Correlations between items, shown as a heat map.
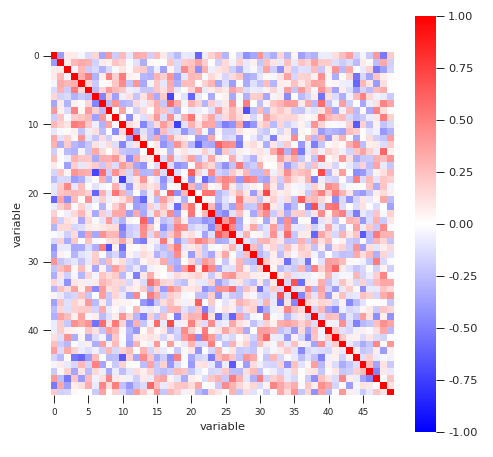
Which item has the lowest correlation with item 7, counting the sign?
6
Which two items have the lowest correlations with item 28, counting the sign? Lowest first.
8, 10
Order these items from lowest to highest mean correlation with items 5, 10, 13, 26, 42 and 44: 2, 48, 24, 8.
2, 48, 8, 24
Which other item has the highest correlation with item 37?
34
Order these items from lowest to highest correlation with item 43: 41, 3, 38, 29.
29, 38, 41, 3
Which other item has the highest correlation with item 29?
18
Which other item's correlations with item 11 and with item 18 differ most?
10
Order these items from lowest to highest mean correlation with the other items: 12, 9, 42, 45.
45, 12, 42, 9
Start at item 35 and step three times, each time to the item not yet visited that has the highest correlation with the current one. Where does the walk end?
48
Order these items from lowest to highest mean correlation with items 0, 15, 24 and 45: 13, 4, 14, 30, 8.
14, 4, 30, 13, 8
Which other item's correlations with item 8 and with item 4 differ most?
47
